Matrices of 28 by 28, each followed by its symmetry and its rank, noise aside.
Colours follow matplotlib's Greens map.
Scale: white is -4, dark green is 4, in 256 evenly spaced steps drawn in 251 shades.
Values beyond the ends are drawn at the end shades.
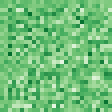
no symmetry, rank eight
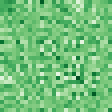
symmetric, rank four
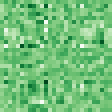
antisymmetric, rank four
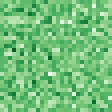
no symmetry, rank eight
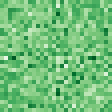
symmetric, rank eight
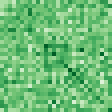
symmetric, rank eight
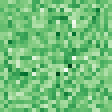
antisymmetric, rank six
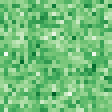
antisymmetric, rank eight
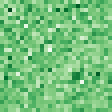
symmetric, rank eight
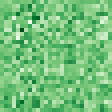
antisymmetric, rank six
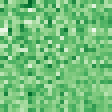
antisymmetric, rank four
